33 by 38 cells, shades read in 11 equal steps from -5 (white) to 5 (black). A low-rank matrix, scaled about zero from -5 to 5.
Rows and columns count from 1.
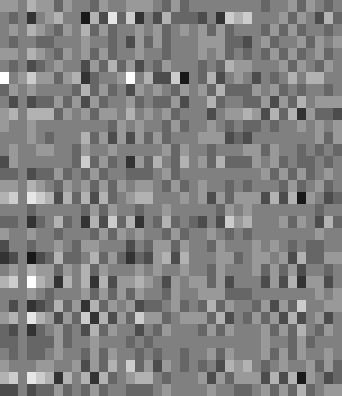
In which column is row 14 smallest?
10
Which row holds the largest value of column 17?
22
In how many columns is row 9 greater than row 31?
18
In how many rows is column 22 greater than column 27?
8
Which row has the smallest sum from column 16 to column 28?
17
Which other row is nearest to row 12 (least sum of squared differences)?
25
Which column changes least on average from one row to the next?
3
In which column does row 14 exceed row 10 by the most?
15
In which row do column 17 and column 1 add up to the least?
7
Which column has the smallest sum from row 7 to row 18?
4
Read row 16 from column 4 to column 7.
-2 -1 0 1
